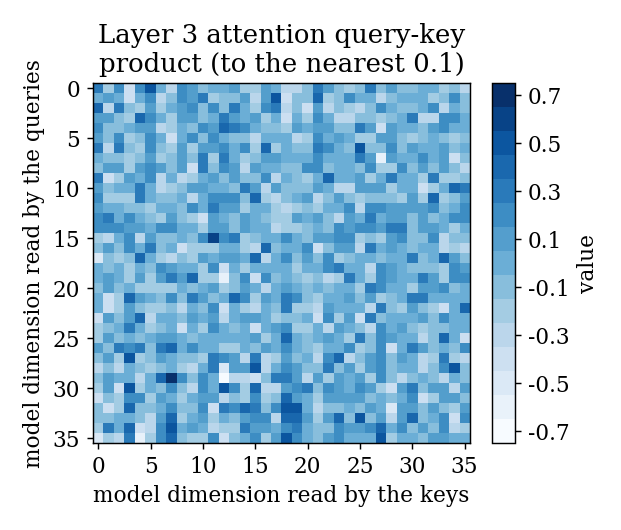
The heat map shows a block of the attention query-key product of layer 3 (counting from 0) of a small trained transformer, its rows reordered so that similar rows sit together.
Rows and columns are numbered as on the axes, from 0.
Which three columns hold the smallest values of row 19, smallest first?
12, 15, 22
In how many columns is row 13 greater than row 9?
20
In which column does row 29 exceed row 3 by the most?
7
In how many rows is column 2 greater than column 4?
11
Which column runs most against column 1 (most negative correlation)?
13
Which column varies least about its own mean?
29
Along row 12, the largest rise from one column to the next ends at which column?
26
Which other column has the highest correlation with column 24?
31
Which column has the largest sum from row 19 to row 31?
18
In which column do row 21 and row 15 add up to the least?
1
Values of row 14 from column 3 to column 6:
0.1 0.1 0 0.2
